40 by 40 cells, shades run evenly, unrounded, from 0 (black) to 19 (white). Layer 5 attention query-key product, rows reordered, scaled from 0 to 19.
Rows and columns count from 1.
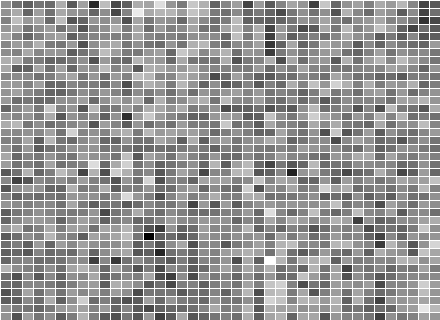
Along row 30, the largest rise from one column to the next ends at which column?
15
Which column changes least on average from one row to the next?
23
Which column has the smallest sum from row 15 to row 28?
10
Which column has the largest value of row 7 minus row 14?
21
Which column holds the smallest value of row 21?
25
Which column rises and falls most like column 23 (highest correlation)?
39
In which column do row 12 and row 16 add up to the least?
12
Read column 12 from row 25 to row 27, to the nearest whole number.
16 7 10
